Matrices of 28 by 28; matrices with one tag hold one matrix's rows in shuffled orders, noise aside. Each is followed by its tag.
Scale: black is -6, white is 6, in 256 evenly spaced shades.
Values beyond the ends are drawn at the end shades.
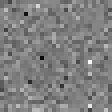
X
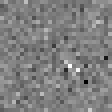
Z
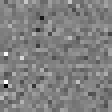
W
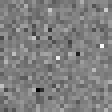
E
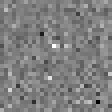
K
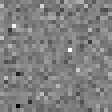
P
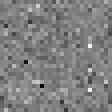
X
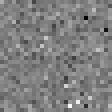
Z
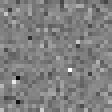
P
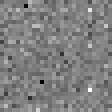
X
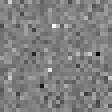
K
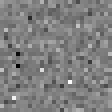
P
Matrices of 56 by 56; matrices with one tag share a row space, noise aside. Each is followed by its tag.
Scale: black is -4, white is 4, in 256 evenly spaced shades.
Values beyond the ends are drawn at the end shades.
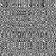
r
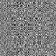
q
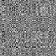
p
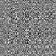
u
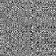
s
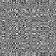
p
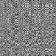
u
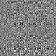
q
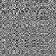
p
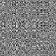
p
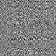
q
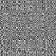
r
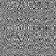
q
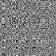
p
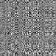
u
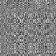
q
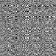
u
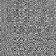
q
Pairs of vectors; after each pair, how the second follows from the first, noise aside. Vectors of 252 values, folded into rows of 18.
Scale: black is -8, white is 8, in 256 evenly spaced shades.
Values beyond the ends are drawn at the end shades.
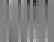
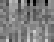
scaled up.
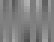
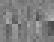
wrapped around, negated.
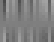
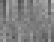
copied.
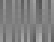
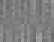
shrunk.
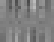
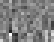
wrapped around, negated, scaled up.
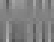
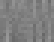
shrunk.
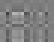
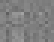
shrunk.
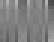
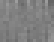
shrunk.
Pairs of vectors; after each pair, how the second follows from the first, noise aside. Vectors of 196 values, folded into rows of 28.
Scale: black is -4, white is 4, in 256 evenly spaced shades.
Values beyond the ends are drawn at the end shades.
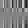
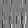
wrapped around, negated, partly zeroed.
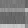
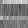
reversed.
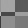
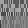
sign-scrambled.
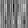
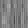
reversed, shrunk.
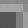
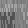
partly zeroed.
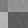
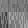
negated, partly zeroed.
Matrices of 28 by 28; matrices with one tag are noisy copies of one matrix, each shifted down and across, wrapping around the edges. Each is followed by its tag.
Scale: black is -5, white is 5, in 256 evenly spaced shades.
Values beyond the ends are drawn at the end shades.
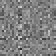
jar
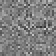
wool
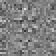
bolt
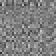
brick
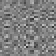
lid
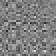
lid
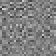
lid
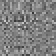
wool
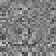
bolt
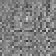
jar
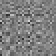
lid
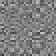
lid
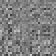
jar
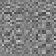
lid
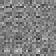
jar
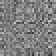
jar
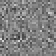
wool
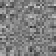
bolt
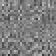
brick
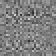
wool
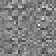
bolt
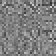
wool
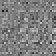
jar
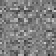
bolt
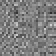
jar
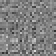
jar
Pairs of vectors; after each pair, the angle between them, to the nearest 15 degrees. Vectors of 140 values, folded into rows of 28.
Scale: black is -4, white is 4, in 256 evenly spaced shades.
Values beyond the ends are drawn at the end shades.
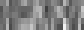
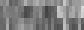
45 degrees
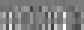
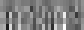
30 degrees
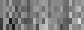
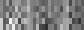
165 degrees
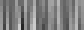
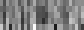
45 degrees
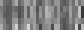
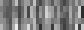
15 degrees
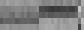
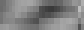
45 degrees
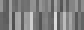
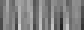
90 degrees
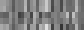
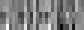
45 degrees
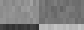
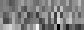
120 degrees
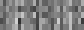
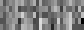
30 degrees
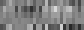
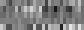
165 degrees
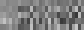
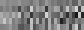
30 degrees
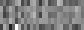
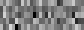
135 degrees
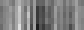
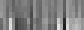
90 degrees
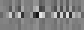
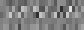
45 degrees
